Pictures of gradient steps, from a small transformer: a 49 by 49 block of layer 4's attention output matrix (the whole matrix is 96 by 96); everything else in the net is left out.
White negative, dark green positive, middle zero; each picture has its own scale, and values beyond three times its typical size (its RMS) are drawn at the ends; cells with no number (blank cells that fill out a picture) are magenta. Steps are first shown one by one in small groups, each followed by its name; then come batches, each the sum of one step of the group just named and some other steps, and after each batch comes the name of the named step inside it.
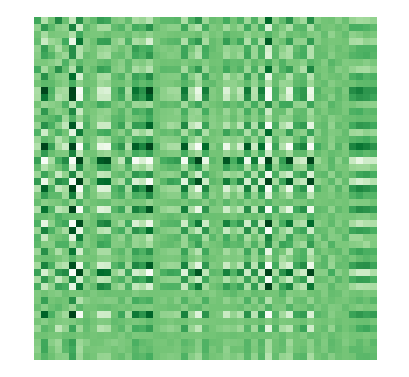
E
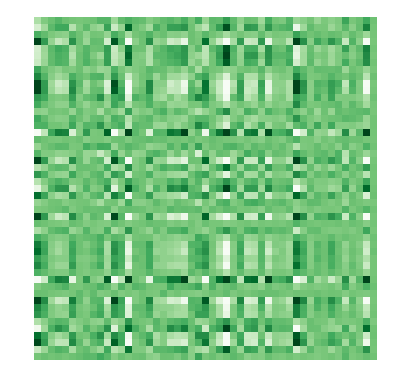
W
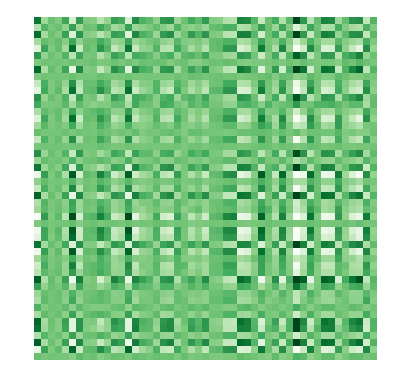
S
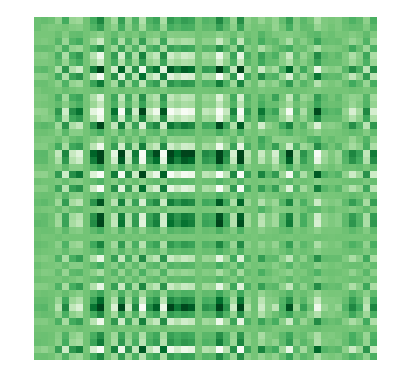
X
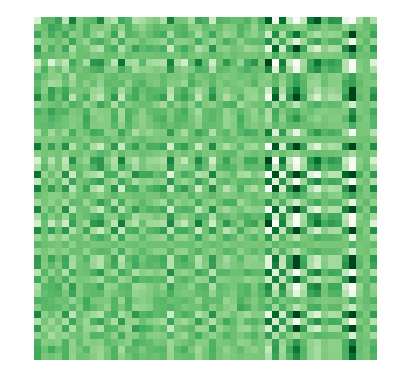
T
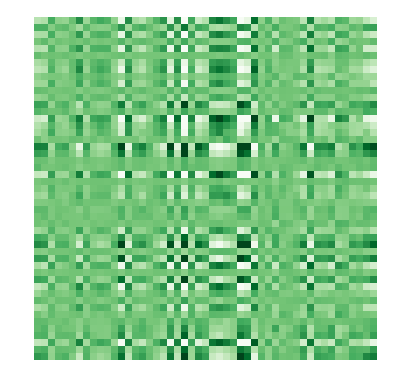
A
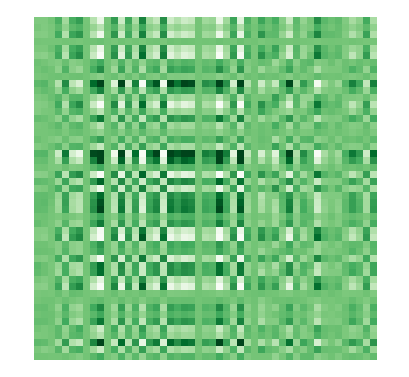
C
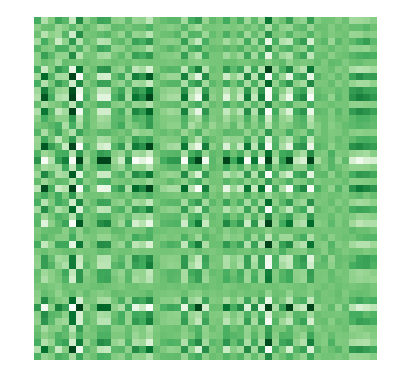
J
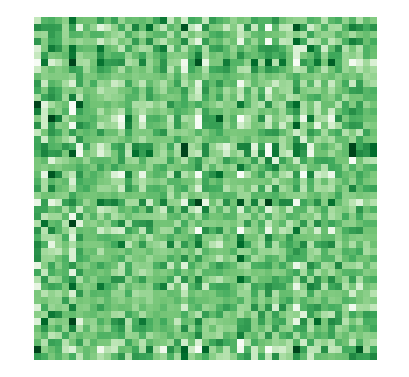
A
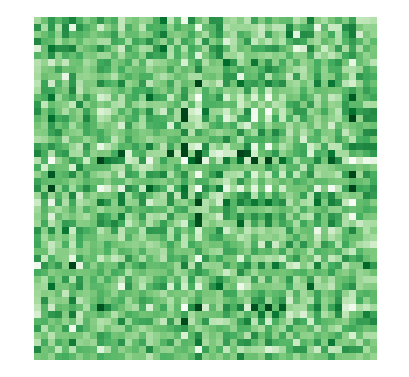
J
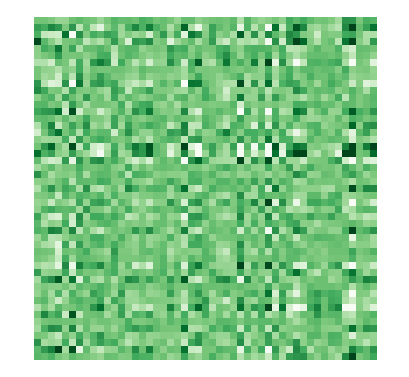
W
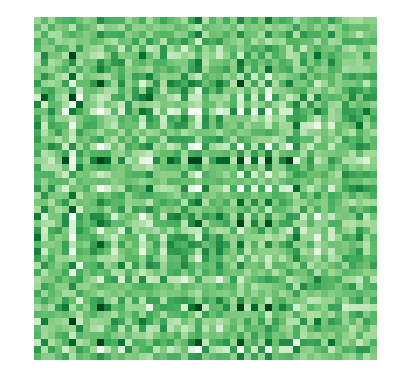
J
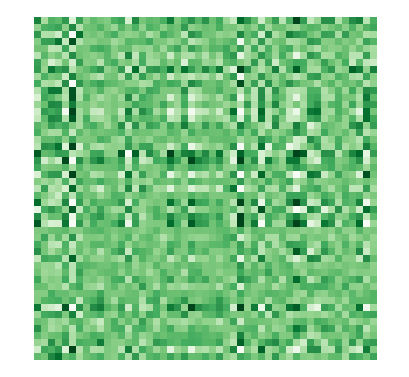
X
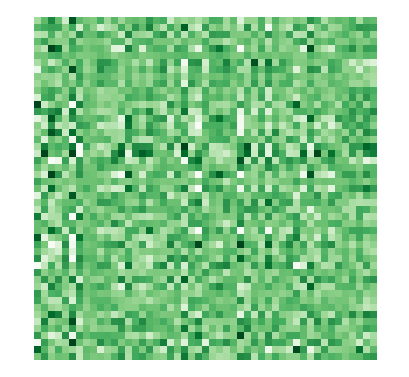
A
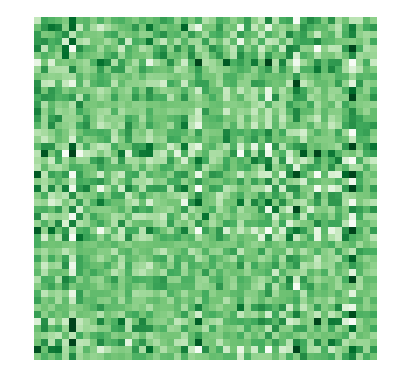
T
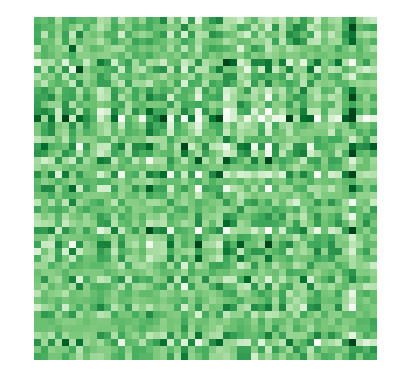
A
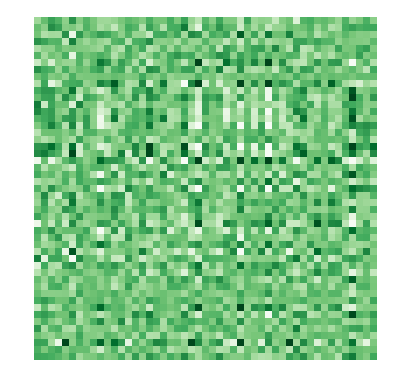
T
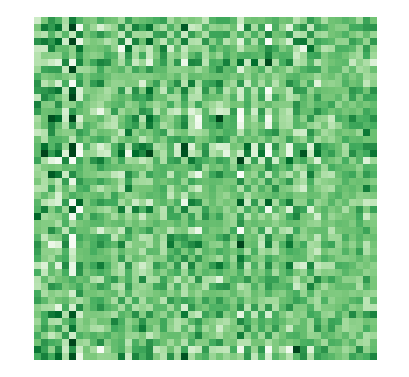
A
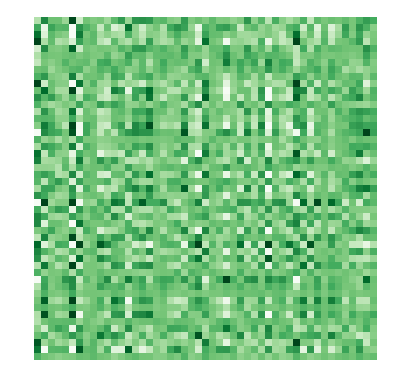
W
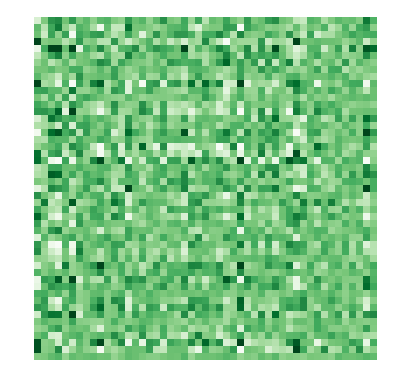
W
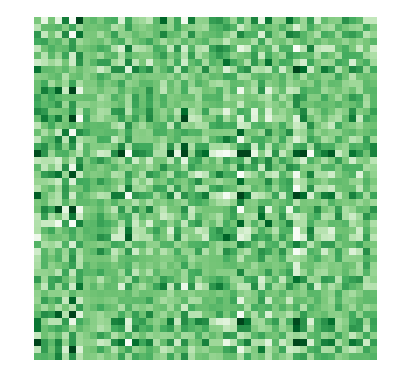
S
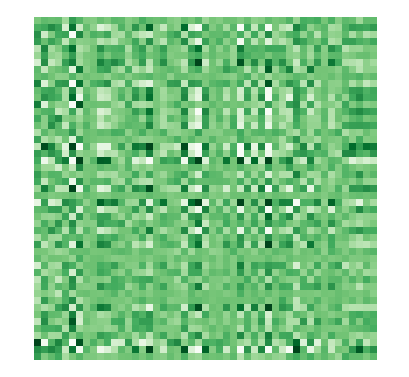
J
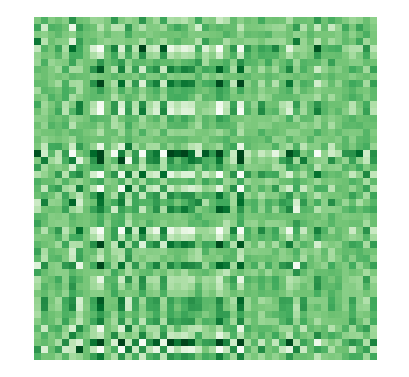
C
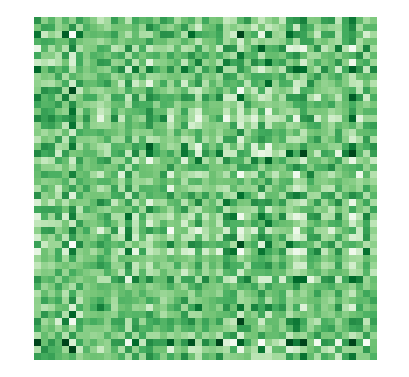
S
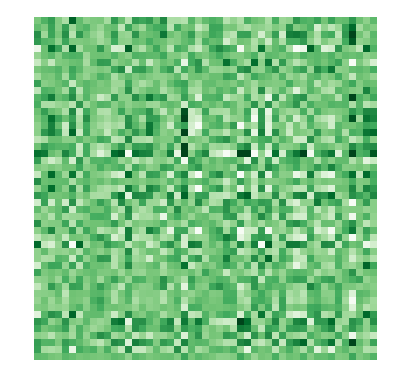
S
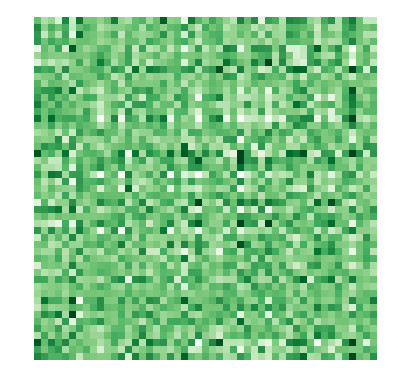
A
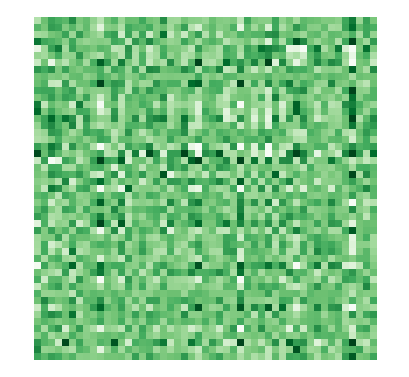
C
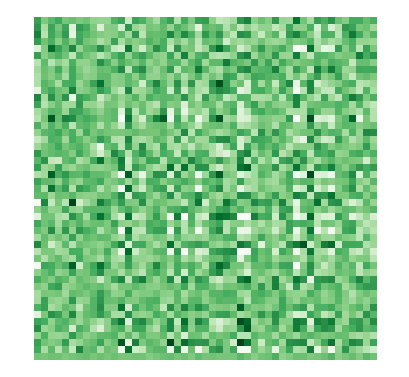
S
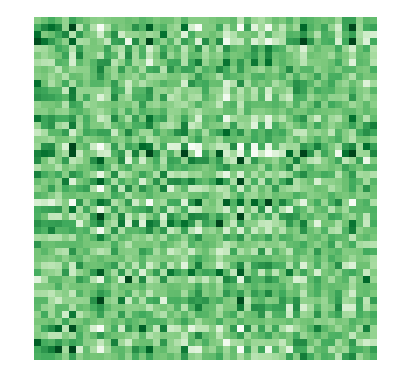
W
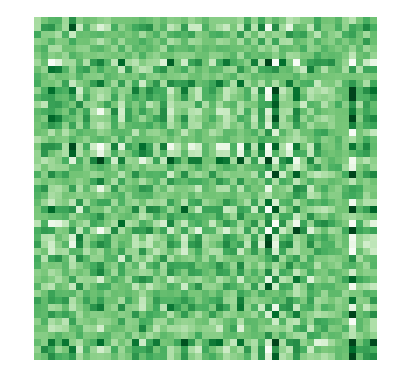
T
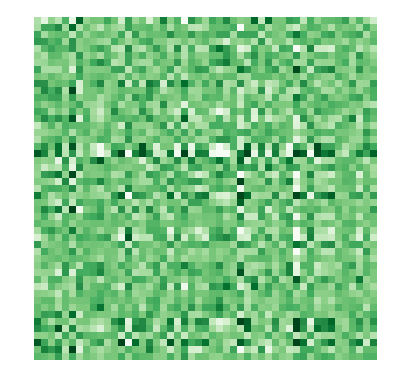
S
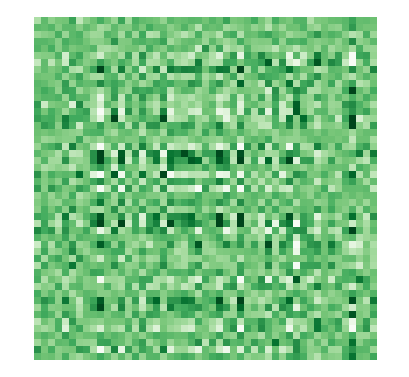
X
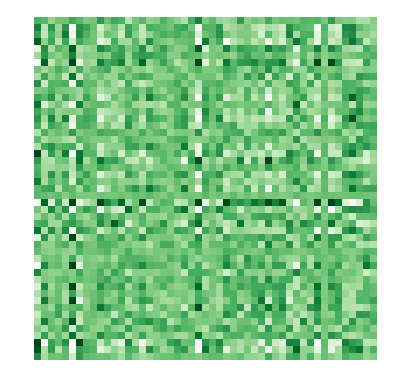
J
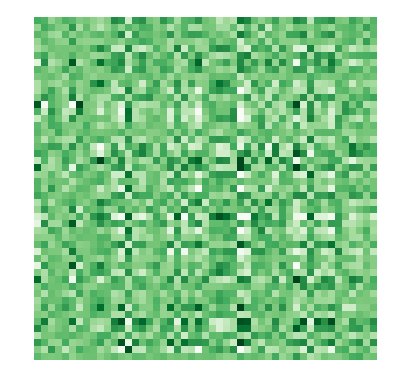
S
